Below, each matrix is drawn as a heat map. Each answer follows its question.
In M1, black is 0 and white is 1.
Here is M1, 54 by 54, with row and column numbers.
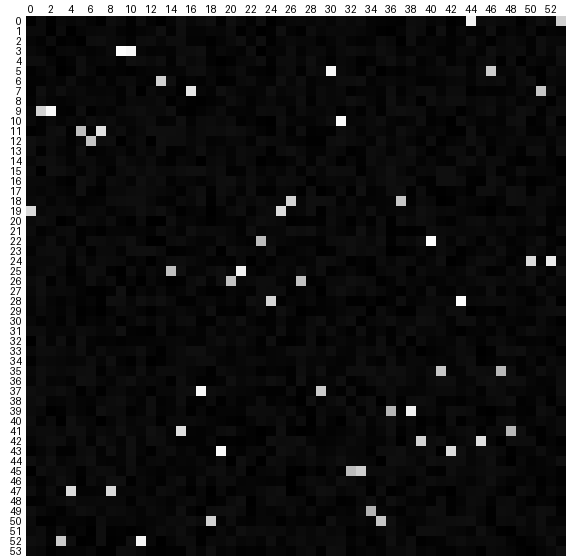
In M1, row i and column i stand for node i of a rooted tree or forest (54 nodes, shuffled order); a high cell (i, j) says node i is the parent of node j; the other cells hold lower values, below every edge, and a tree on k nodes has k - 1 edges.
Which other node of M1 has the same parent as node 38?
36
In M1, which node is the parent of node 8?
47
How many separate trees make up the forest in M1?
4
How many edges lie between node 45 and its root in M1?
3
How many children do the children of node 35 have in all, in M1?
4
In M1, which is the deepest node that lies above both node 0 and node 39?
43
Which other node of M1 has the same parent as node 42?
19
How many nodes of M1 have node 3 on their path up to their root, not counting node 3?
5
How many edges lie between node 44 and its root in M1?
4
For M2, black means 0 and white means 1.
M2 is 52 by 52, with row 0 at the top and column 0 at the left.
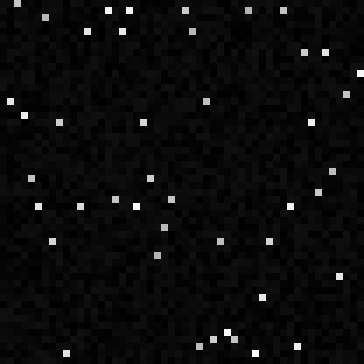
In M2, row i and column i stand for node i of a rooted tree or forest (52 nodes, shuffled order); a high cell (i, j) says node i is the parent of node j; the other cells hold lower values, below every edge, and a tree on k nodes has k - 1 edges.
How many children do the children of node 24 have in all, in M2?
1
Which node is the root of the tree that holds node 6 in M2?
0
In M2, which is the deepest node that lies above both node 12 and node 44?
4
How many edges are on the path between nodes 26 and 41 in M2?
4
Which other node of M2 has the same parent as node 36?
9
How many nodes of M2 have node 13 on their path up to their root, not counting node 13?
10
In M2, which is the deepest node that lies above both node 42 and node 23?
49
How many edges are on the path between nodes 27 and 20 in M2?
3
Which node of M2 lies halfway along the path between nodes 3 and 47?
28
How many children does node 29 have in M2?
4
